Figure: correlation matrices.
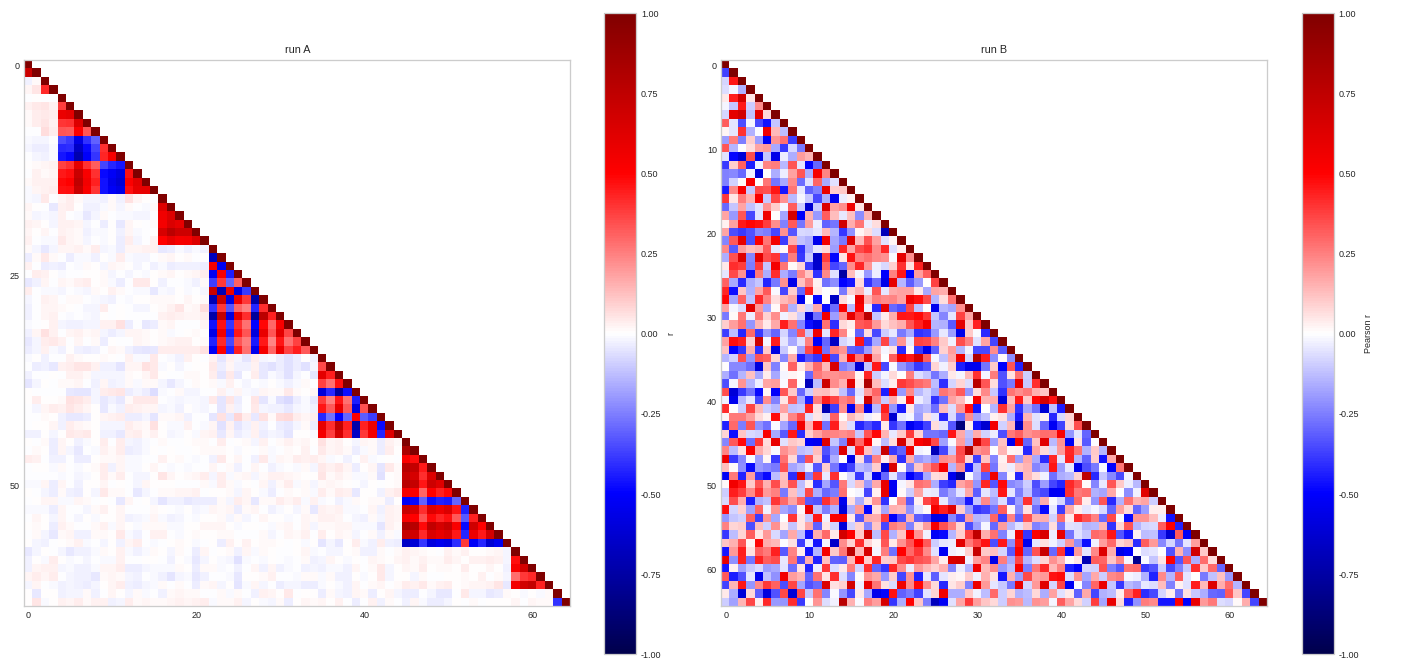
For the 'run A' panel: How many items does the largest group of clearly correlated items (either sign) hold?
13
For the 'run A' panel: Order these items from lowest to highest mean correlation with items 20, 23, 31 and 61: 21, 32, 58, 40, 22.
22, 40, 58, 21, 32
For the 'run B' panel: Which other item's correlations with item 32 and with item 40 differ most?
43
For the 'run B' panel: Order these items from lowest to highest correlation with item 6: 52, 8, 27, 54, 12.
54, 27, 8, 12, 52
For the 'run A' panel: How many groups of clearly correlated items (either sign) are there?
9
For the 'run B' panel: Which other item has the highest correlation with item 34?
11
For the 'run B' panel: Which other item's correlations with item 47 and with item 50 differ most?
1
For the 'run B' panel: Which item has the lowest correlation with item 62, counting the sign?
41
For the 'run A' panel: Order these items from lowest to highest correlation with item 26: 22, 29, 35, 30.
22, 35, 29, 30
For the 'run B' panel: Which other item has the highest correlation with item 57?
28
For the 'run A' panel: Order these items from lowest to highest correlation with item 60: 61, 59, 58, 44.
44, 61, 58, 59
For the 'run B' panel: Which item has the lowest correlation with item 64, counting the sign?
25
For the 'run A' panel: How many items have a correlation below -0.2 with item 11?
9
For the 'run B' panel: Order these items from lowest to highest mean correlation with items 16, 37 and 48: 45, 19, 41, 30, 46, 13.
13, 19, 41, 46, 45, 30
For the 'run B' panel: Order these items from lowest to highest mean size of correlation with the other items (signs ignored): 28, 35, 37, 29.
37, 29, 28, 35
